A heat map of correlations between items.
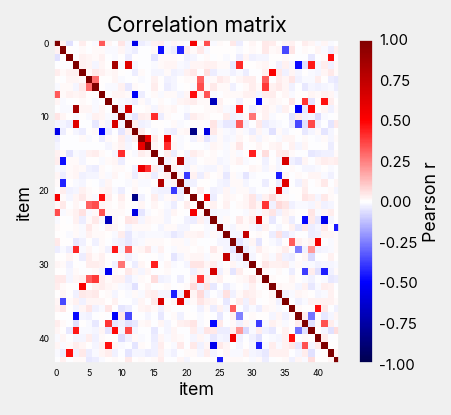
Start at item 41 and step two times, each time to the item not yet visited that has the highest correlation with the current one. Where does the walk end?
38
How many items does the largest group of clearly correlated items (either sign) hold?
6
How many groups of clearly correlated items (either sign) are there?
13
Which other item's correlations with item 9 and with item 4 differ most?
3
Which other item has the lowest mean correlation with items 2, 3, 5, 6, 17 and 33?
37
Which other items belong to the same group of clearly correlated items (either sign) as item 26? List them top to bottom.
29
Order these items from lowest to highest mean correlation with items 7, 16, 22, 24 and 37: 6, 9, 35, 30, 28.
9, 28, 30, 6, 35
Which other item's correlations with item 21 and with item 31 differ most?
12
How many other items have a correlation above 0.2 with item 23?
3
